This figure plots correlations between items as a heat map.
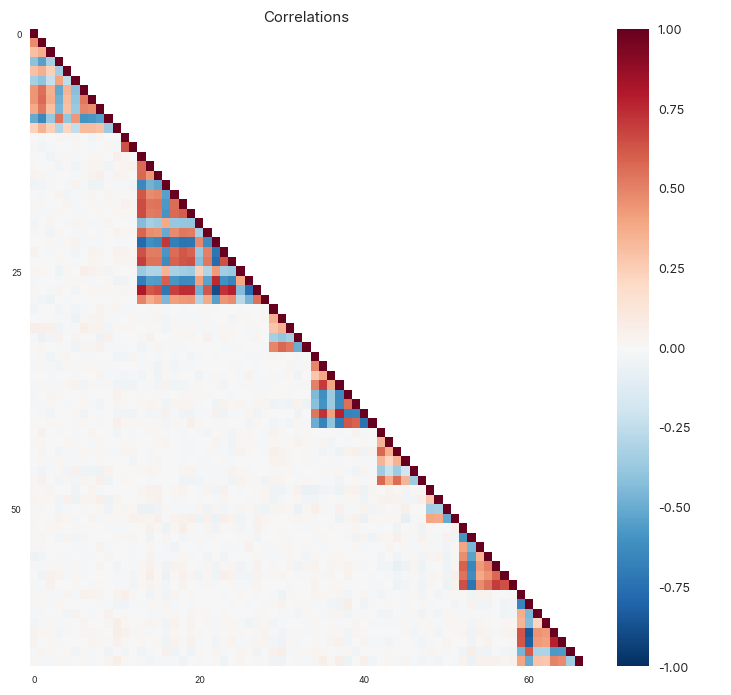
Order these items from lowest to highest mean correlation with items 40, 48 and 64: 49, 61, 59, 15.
15, 49, 61, 59
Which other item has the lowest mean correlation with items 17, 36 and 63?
60
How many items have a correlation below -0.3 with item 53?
6
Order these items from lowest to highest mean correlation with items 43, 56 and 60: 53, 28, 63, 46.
63, 53, 46, 28
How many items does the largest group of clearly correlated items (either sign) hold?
16
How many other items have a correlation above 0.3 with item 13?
10
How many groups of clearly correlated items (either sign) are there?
9
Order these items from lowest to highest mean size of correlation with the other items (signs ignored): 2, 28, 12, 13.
12, 2, 28, 13
